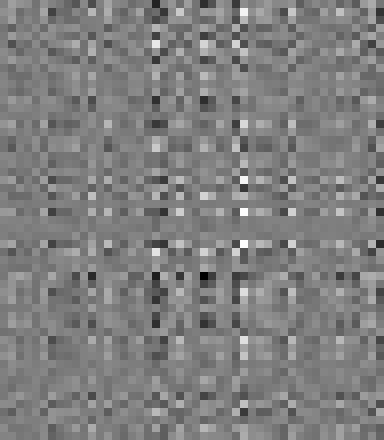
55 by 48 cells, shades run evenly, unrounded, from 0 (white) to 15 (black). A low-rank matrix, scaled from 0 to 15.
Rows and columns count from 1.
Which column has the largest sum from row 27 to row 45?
20
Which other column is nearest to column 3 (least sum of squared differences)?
40
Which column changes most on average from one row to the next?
31
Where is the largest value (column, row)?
26, 35
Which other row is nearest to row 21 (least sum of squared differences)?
55
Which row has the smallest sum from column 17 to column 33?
25
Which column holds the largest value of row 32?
47
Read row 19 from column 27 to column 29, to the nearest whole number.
6 9 8
